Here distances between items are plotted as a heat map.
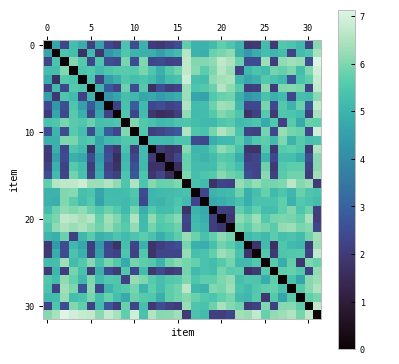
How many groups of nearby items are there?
7
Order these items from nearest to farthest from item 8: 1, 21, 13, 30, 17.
13, 30, 1, 17, 21
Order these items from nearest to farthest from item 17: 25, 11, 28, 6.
11, 6, 28, 25
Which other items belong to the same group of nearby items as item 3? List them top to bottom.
22
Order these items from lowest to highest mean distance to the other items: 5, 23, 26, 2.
23, 26, 5, 2
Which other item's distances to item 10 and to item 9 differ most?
27
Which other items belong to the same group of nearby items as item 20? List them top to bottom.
16, 19, 21, 31
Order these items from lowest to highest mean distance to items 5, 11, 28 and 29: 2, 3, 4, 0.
0, 4, 2, 3
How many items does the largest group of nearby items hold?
14
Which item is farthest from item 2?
31
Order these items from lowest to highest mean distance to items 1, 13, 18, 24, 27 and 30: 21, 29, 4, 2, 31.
2, 4, 29, 21, 31
